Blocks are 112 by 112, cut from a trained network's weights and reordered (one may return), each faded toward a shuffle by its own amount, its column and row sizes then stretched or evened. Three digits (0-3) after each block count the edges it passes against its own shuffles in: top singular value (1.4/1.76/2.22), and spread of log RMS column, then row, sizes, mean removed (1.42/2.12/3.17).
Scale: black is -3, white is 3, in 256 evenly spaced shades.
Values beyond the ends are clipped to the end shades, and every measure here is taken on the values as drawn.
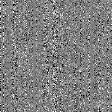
0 3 0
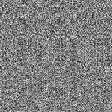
3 0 0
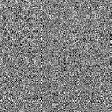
3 2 1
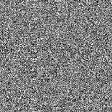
2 1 1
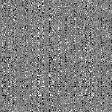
1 3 2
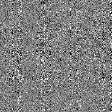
0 3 2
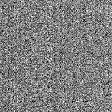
2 1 0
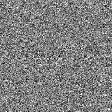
1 0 1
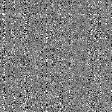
0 3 2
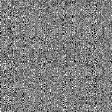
2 3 0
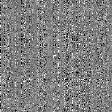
2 3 1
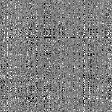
2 3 2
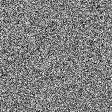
0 0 0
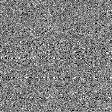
1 0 2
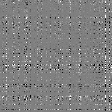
2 3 3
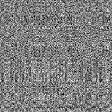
3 1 1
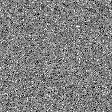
0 0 0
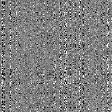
2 3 1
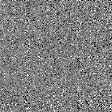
0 2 2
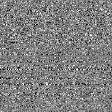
0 0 3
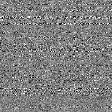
1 1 3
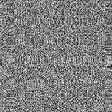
3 0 0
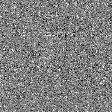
0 0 2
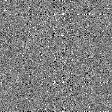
1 2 1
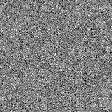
2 0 0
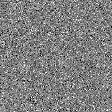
1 0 1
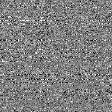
0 1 3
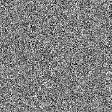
0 2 1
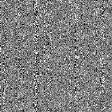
0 3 0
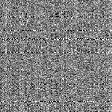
2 0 2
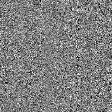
0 2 1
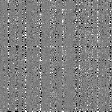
2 3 2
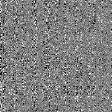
1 3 1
